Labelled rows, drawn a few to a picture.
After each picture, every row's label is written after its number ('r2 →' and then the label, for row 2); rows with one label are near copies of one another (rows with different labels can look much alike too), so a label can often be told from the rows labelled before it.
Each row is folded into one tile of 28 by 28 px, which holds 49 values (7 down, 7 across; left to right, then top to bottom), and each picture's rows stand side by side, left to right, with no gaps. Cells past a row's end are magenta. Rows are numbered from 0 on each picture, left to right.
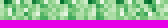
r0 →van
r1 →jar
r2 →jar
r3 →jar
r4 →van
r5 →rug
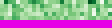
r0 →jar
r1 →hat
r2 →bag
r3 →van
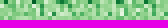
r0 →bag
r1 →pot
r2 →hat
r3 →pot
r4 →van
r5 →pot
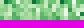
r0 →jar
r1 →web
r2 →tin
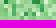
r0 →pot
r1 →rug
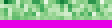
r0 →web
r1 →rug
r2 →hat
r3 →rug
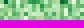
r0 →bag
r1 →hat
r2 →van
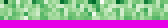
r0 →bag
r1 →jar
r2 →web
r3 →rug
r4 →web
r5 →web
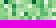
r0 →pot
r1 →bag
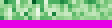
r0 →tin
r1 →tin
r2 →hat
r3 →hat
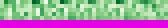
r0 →tin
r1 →van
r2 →web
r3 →web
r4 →web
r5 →hat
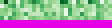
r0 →bag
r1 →hat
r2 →van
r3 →jar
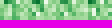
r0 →jar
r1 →rug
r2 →rug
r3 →van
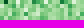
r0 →bag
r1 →jar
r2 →pot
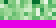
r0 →bag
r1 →van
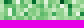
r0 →van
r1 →bag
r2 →pot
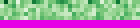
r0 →bag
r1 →web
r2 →hat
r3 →jar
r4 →bag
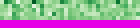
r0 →jar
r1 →pot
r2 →web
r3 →hat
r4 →bag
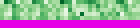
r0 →jar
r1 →jar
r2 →tin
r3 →hat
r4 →rug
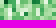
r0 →tin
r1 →van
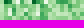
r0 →van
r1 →jar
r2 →hat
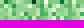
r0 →pot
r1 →bag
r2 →bag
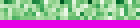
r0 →web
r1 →rug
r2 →tin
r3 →bag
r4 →van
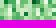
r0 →tin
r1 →van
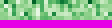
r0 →pot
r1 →tin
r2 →hat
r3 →pot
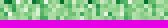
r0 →rug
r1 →jar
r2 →bag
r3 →pot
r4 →jar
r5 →pot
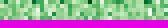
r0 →bag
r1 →tin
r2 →pot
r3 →bag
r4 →hat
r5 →van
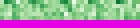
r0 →jar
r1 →hat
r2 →rug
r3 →jar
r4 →web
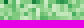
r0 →bag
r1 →web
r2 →hat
